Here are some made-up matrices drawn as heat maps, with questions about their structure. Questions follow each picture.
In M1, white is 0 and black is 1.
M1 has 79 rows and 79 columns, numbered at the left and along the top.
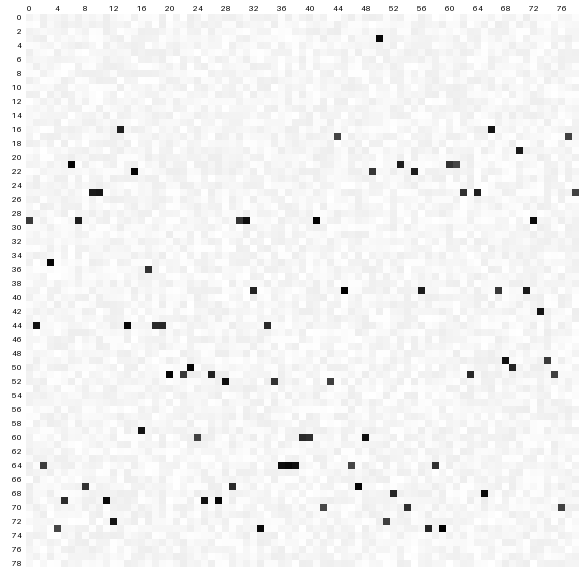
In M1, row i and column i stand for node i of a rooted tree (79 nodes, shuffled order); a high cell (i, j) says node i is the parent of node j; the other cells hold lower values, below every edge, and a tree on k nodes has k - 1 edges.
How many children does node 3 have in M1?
1
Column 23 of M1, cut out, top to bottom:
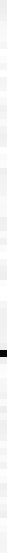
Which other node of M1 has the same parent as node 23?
69
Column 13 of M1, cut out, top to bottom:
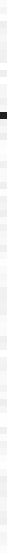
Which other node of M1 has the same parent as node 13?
66
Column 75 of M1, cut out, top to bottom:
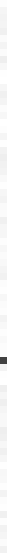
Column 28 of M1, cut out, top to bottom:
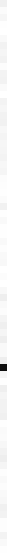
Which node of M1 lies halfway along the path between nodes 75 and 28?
49
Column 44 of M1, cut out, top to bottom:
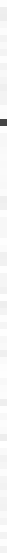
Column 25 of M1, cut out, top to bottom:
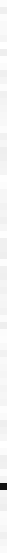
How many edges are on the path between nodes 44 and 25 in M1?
4
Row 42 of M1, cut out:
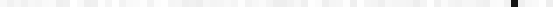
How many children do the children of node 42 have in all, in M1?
4
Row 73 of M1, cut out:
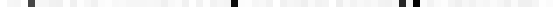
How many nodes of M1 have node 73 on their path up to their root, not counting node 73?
7
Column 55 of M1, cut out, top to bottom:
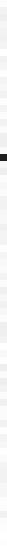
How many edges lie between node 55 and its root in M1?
8
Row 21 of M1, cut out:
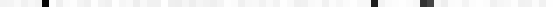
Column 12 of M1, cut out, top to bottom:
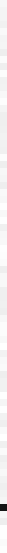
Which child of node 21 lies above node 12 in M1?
60
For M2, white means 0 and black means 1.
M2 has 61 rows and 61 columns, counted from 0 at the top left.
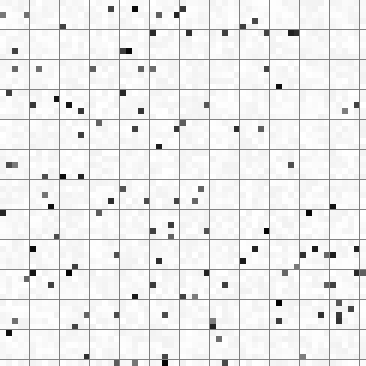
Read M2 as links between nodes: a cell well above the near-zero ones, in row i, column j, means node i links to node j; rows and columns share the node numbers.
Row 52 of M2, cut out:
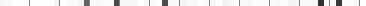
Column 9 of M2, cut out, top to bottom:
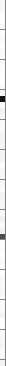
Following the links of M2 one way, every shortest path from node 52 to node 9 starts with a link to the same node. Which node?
node 53
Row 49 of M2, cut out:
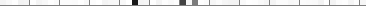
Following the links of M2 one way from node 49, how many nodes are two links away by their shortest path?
2
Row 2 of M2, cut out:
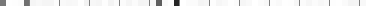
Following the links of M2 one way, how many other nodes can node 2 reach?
8
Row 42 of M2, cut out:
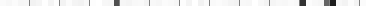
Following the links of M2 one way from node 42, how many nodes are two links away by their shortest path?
5
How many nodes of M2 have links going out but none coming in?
5
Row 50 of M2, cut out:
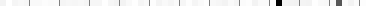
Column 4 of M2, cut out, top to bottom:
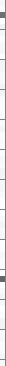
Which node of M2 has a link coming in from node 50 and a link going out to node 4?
node 46
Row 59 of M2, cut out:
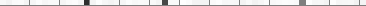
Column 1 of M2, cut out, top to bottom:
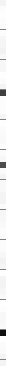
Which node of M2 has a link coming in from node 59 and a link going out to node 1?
node 27
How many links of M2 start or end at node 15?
3
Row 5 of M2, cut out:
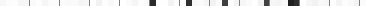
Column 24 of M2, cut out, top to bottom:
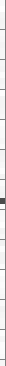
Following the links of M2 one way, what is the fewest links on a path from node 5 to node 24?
3
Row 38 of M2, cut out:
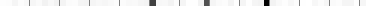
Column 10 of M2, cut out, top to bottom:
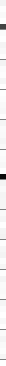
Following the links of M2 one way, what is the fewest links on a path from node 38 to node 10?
5
